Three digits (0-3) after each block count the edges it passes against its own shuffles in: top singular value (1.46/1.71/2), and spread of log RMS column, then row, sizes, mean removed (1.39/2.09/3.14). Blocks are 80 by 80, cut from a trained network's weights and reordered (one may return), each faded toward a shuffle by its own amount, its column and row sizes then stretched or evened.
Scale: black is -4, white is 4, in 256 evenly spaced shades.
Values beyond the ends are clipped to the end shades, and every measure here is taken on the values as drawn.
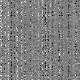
3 3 1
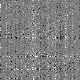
2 2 2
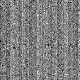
3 1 1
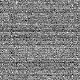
3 1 1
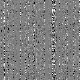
1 3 0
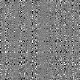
2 3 2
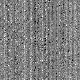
3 2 0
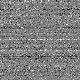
2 0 2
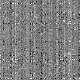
3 2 2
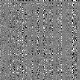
2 3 2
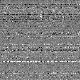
3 0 3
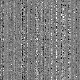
3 3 0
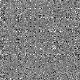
0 2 2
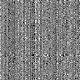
3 2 1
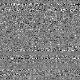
1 0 3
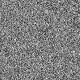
0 0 0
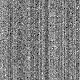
3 1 0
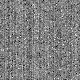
2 0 0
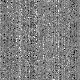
2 2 0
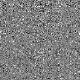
1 2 2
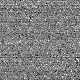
1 0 0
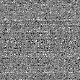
1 1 1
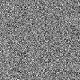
2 0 1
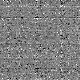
1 1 1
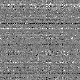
3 1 2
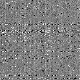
1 1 2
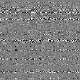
2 1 3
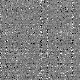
1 2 1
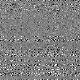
1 2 3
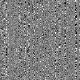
1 3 0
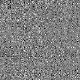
1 2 2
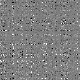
0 2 2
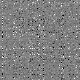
1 2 1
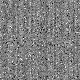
1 0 0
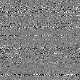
0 1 3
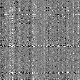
3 2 2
